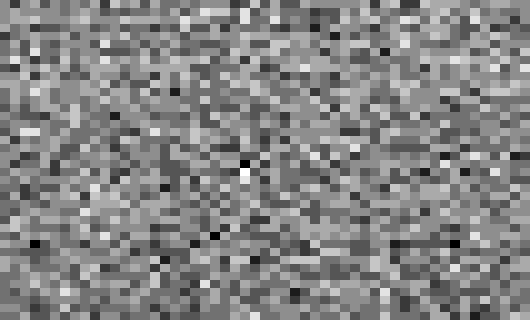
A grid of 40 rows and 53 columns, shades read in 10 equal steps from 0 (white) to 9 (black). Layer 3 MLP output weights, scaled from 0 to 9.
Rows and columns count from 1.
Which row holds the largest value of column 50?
4
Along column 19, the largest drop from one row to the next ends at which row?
3
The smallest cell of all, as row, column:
22, 25
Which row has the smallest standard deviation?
16
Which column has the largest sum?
27
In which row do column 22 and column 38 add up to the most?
30
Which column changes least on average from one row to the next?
44
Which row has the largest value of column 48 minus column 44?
40
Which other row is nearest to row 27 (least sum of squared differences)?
35
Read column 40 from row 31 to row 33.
8 6 7
